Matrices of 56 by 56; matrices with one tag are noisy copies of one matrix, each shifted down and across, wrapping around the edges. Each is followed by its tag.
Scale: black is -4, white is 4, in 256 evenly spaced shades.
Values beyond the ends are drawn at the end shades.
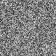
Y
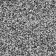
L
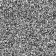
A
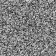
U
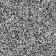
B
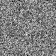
A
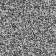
U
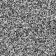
A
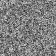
B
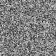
U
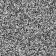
A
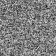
U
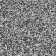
U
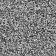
U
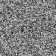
A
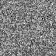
A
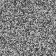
A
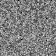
L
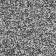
U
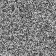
A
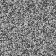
L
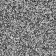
A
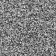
U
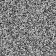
Y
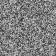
Y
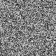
A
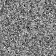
B
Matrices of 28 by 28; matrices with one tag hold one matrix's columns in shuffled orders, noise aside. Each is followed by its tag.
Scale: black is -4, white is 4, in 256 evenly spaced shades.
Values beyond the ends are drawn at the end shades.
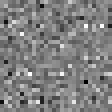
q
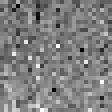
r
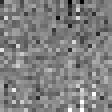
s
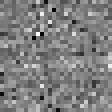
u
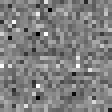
u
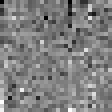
s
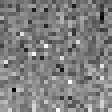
r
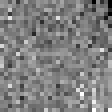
s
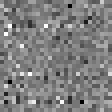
q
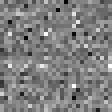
u
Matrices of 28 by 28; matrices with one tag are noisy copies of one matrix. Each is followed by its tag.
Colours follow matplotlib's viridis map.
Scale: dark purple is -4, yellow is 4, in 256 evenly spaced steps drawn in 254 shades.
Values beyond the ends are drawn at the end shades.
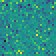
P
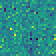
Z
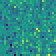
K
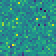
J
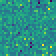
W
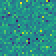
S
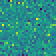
J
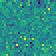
W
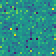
Z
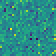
Z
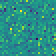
Z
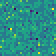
Z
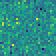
J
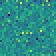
S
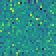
J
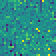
K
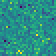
P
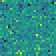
P
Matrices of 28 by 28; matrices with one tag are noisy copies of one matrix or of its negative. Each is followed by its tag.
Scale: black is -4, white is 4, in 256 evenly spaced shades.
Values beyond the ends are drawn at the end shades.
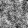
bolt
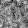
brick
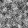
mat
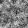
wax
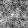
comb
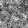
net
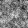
comb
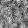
brick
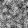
mat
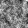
bolt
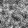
net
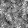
bolt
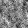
bolt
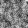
bolt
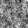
bolt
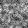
net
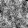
bolt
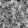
brick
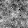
comb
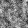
bolt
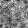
brick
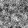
net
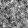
brick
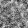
brick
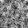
mat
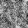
bolt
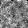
brick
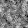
bolt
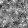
wax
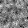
wax
